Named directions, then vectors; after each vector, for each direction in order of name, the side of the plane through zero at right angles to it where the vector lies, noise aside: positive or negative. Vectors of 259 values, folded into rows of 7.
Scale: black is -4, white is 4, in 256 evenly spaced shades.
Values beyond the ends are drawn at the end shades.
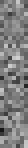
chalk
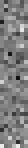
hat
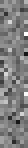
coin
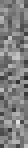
positive, negative, negative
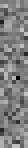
positive, positive, positive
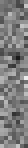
negative, positive, positive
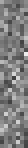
negative, negative, negative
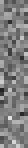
negative, negative, positive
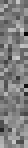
positive, negative, positive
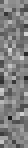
positive, positive, negative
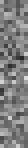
negative, negative, positive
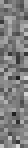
negative, positive, positive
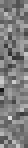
negative, negative, positive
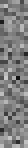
positive, positive, positive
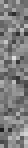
positive, negative, positive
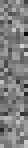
positive, negative, positive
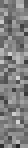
positive, negative, negative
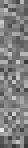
negative, negative, negative
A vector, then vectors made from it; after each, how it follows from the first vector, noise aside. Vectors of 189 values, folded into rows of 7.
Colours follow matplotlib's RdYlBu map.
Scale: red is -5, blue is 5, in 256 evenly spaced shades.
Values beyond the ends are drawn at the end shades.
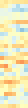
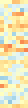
reversed.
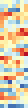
wrapped around, negated, scaled up.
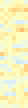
negated, shrunk.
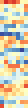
wrapped around, negated, scaled up.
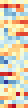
wrapped around, scaled up.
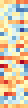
scaled up.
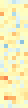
reversed, negated, partly zeroed.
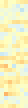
shrunk.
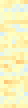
shrunk.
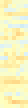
wrapped around, negated, shrunk.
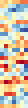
scaled up.
